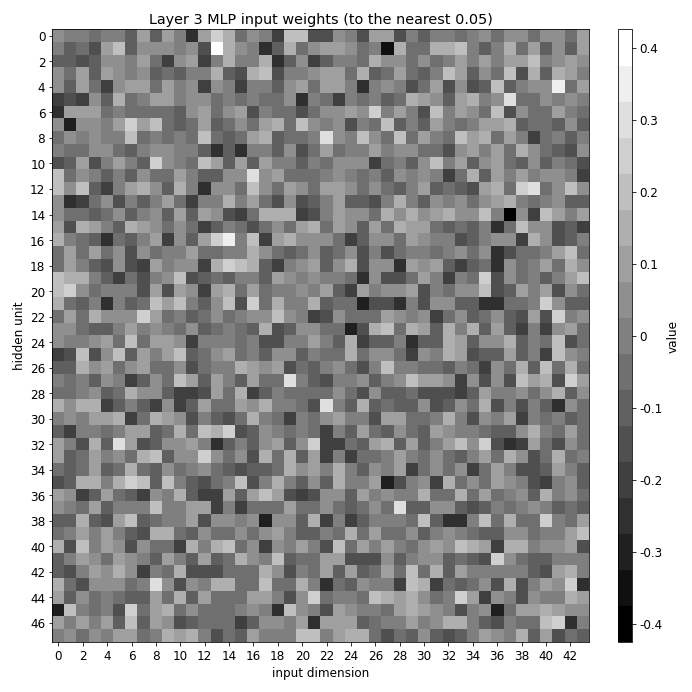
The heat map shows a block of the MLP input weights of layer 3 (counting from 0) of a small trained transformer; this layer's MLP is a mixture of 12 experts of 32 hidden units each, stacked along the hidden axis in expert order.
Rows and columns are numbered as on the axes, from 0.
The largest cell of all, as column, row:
13, 1
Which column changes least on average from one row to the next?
23
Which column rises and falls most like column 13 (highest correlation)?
14
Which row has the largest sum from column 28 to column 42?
40
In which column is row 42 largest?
29
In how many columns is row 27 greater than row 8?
20
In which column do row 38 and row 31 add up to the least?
22
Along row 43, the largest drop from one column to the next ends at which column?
43
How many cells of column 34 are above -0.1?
32
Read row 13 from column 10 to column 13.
-0.05 -0.2 0 0
